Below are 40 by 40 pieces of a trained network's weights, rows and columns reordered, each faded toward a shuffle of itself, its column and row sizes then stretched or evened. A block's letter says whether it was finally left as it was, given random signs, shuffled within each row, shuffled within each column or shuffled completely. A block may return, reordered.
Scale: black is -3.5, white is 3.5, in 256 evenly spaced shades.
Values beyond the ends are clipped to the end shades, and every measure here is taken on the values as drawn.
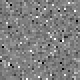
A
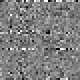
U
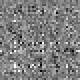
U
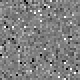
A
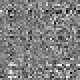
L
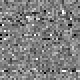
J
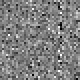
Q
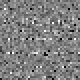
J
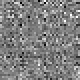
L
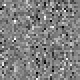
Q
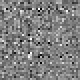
L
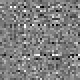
L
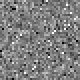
A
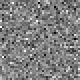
A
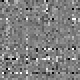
U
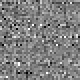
J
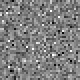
A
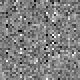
Q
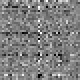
L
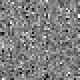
Q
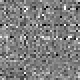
L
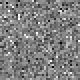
A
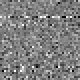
J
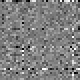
L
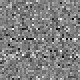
J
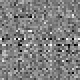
L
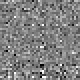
U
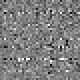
U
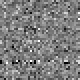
U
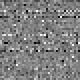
J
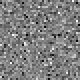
A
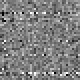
U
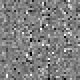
Q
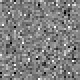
Q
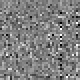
L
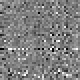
L
